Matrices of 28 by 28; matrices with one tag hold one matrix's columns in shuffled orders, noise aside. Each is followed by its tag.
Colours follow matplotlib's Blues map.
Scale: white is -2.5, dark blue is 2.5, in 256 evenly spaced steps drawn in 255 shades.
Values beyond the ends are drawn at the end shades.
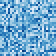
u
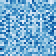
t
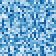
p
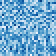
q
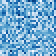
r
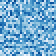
r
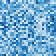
t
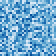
u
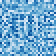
t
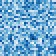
q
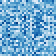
t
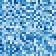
q
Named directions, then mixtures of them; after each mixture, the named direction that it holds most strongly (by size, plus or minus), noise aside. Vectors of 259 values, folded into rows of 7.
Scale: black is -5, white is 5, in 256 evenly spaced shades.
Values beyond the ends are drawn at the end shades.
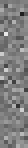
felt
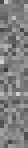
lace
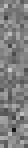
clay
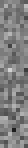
clay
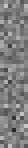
clay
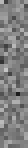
lace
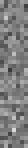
clay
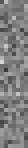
lace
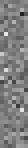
felt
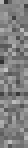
lace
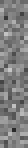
clay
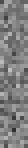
clay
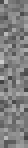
lace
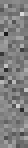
felt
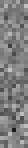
clay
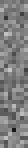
clay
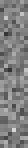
clay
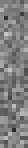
clay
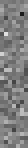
felt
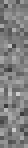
clay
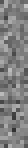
clay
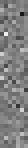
felt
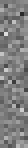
felt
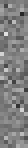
felt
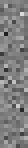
felt
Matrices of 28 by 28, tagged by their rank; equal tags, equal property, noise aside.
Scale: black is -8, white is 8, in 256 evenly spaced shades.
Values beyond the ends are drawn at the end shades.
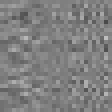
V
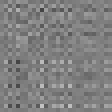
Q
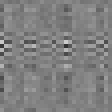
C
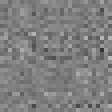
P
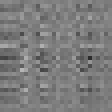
Q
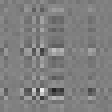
C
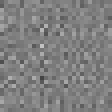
P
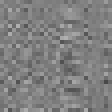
P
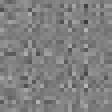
P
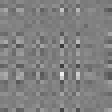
C
